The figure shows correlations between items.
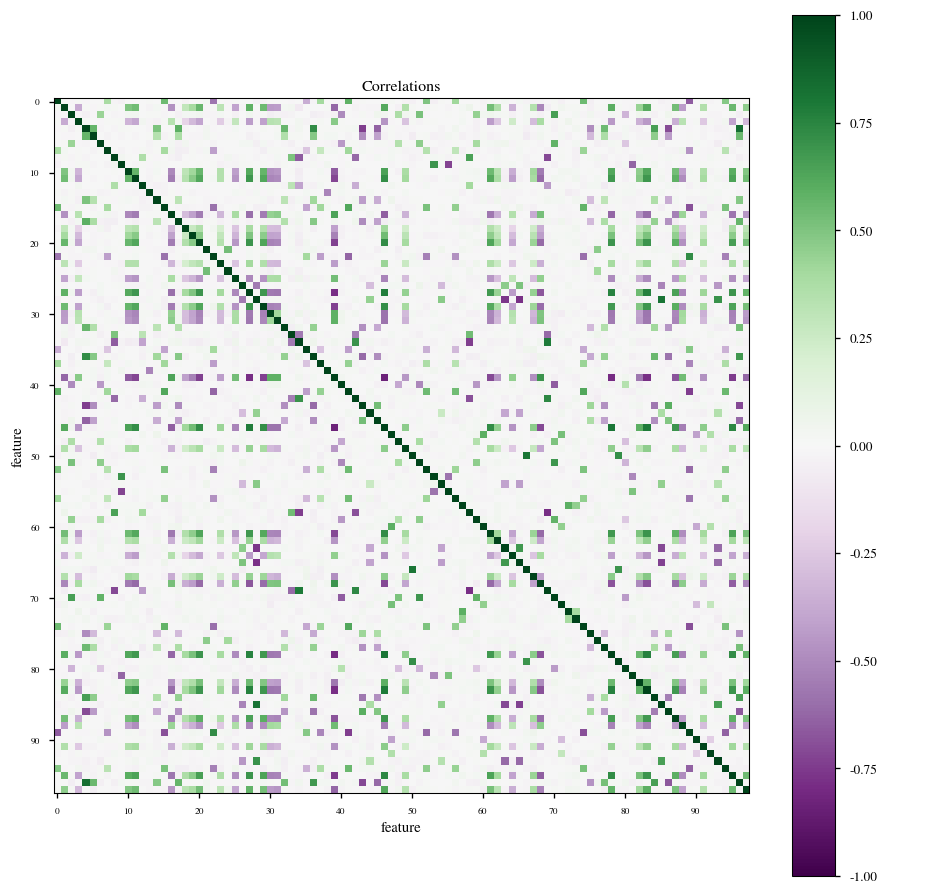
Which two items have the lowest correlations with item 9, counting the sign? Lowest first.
55, 81
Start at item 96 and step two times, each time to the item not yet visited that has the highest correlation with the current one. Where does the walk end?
36
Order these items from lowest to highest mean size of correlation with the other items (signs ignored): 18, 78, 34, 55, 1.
55, 34, 18, 1, 78
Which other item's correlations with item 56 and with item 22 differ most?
89
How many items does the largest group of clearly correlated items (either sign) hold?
30
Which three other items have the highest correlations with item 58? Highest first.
8, 33, 12
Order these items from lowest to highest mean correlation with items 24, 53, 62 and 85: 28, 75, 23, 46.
75, 23, 46, 28
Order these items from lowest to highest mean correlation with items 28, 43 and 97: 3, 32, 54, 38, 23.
32, 3, 38, 23, 54
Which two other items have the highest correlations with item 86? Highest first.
43, 45
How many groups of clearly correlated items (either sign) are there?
12
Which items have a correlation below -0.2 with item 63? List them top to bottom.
28, 44, 54, 85, 93
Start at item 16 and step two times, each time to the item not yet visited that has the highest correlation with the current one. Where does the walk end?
68
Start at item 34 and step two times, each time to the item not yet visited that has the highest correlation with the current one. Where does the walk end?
42
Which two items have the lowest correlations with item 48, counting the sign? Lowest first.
40, 80
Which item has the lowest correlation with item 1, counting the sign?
39
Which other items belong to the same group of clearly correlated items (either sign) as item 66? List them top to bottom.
50, 79
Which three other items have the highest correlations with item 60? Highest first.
47, 71, 92
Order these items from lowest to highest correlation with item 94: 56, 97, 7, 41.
97, 7, 56, 41
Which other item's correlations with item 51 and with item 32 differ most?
70
